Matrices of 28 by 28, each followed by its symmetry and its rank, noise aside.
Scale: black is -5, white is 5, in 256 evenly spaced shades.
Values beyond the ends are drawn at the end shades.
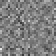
no symmetry, rank four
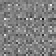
no symmetry, rank three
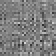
no symmetry, rank four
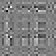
antisymmetric, rank two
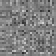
no symmetry, rank four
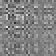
no symmetry, rank two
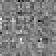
antisymmetric, rank four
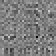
no symmetry, rank three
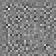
symmetric, rank four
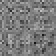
symmetric, rank four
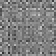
antisymmetric, rank four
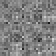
symmetric, rank three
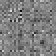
symmetric, rank four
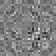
symmetric, rank three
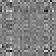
no symmetry, rank two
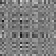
no symmetry, rank two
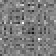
symmetric, rank four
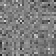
symmetric, rank four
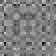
symmetric, rank two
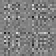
antisymmetric, rank two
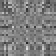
no symmetry, rank two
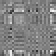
symmetric, rank two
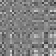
symmetric, rank two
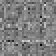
no symmetry, rank four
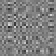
no symmetry, rank two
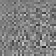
no symmetry, rank four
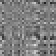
no symmetry, rank two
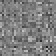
no symmetry, rank three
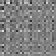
antisymmetric, rank two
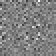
no symmetry, rank four
